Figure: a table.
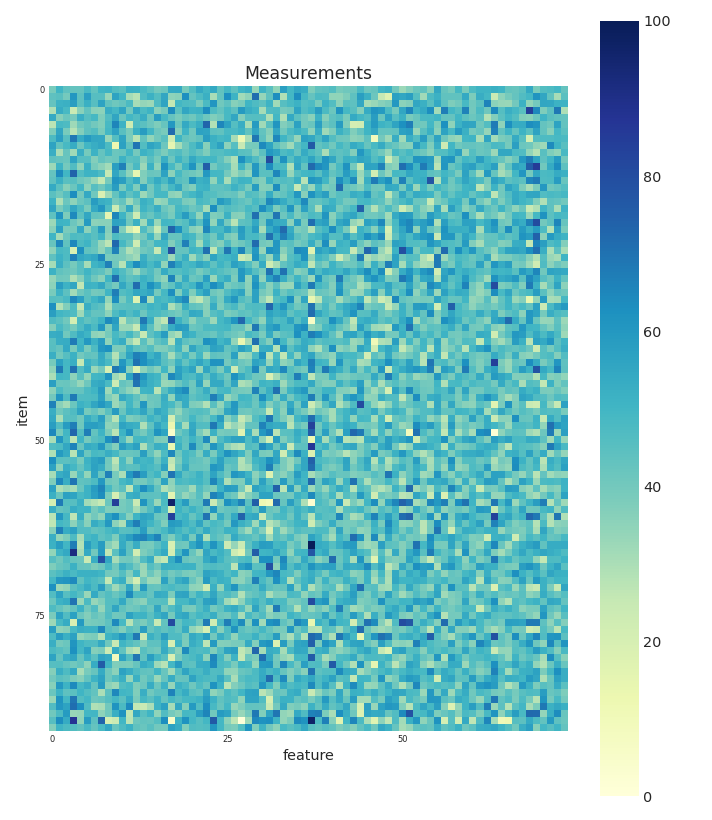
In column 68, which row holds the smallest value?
30
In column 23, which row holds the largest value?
90
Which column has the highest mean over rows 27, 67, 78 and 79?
63
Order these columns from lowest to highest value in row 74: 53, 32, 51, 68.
68, 53, 51, 32
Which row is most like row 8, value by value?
81
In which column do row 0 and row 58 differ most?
17
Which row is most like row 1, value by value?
80
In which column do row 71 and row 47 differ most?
37
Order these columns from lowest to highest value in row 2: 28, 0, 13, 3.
13, 0, 28, 3
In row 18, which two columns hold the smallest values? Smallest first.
8, 12
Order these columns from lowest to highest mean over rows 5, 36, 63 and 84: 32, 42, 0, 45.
0, 42, 45, 32
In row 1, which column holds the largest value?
29
